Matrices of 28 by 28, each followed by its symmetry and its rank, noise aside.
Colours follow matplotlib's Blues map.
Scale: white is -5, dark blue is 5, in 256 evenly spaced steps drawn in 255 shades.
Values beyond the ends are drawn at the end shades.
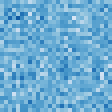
no symmetry, rank eight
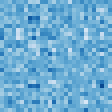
antisymmetric, rank four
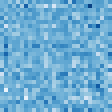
antisymmetric, rank six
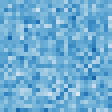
antisymmetric, rank eight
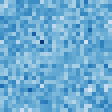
symmetric, rank eight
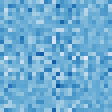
antisymmetric, rank four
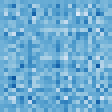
antisymmetric, rank four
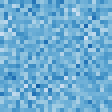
antisymmetric, rank eight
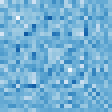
symmetric, rank six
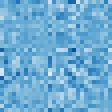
antisymmetric, rank four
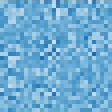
symmetric, rank four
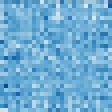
antisymmetric, rank six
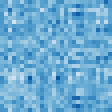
no symmetry, rank four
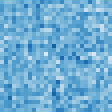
antisymmetric, rank eight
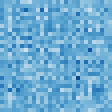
no symmetry, rank six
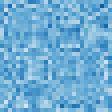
antisymmetric, rank six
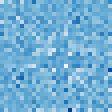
symmetric, rank six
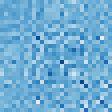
symmetric, rank four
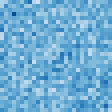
symmetric, rank eight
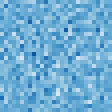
no symmetry, rank eight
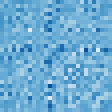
symmetric, rank six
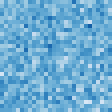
no symmetry, rank eight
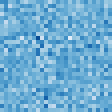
no symmetry, rank six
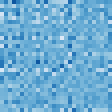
antisymmetric, rank four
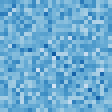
symmetric, rank eight
